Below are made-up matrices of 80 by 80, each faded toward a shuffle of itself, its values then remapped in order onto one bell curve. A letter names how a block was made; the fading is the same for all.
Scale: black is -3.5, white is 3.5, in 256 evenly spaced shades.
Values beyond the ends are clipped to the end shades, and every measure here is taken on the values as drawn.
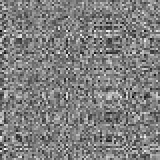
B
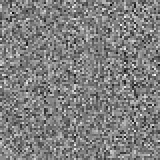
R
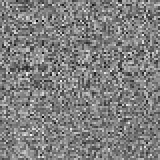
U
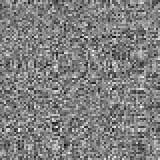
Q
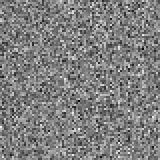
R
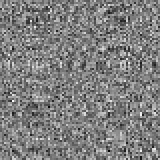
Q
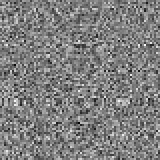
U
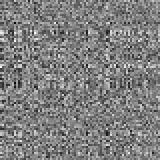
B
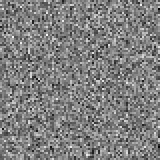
R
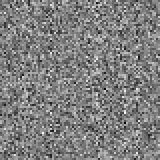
R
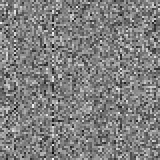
R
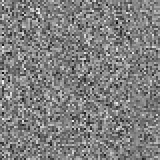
R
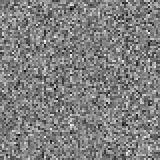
R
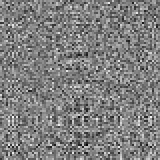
Q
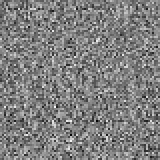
U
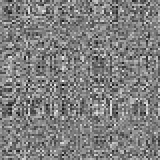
B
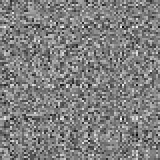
Q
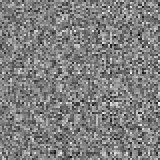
Q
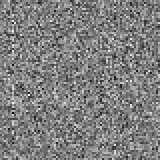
R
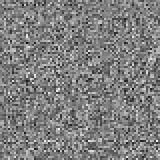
U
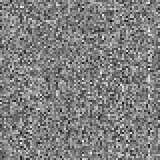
R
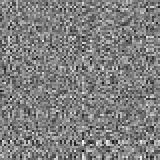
B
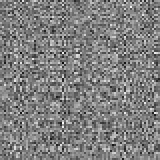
B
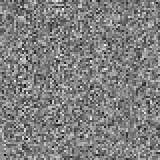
R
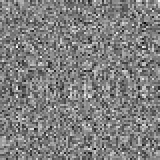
Q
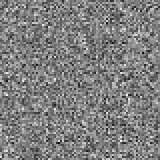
U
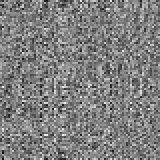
Q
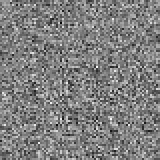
U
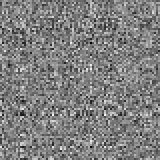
Q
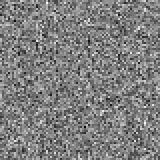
R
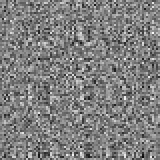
Q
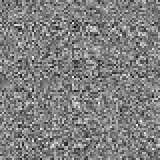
U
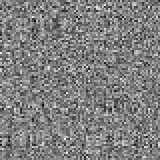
U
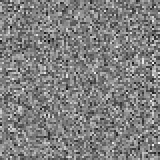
R
